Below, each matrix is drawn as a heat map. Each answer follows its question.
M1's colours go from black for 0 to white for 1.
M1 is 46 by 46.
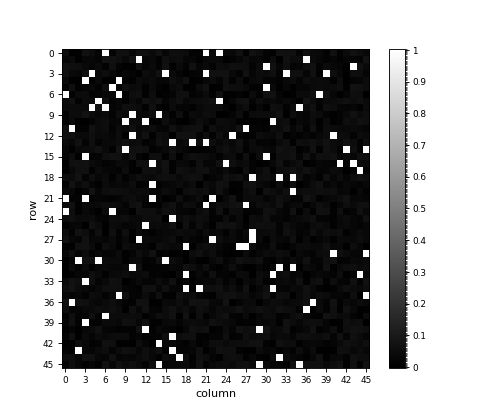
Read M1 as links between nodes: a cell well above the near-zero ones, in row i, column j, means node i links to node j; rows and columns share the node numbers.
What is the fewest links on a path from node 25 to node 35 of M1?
5
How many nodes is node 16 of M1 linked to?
4
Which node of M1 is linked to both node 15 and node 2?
node 30
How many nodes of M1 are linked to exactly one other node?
12
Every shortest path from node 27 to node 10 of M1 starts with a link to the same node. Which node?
node 28
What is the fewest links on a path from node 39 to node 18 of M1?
6
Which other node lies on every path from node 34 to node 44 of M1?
node 32
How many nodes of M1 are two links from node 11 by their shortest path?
3
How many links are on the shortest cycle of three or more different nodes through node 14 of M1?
7
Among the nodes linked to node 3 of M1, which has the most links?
node 21
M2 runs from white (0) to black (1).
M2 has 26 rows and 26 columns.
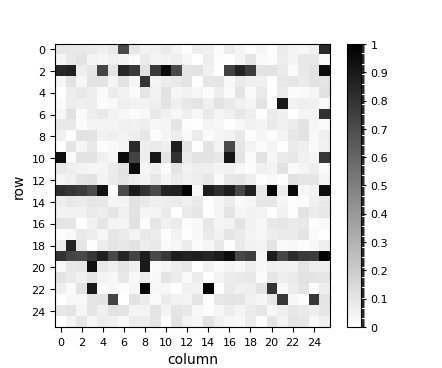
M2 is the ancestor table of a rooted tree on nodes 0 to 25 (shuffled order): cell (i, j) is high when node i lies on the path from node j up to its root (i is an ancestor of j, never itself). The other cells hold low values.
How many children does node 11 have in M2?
1
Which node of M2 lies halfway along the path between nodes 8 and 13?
20
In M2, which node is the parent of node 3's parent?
22
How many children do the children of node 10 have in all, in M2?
3
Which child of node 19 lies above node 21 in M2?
23
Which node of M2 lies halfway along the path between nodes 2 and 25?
0
